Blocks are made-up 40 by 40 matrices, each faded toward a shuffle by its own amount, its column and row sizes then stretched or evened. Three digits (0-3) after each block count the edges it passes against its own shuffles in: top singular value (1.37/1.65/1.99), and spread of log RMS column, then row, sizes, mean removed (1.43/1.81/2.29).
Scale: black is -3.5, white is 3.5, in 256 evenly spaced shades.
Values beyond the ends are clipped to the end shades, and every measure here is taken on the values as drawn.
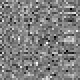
3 1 1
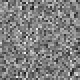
2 0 0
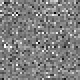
2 1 1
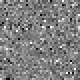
0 0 1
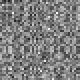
3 0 1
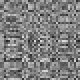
3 1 3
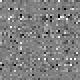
0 1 3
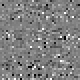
1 1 3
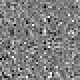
1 2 1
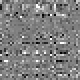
3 2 3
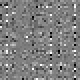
2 3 2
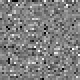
2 0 1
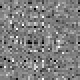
2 2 2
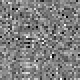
1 0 1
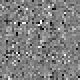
0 1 1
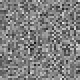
3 1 0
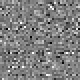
2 0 2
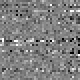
2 1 3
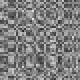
3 1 0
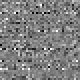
1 0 3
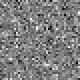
1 2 0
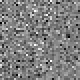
1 1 0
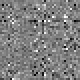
1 2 2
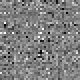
0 1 3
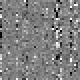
2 3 0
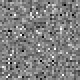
0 0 0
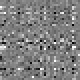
3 2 3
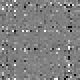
0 2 2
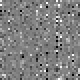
0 3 0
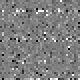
1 1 2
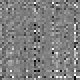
2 3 2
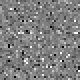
0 0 1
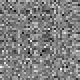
2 0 0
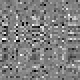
3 1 2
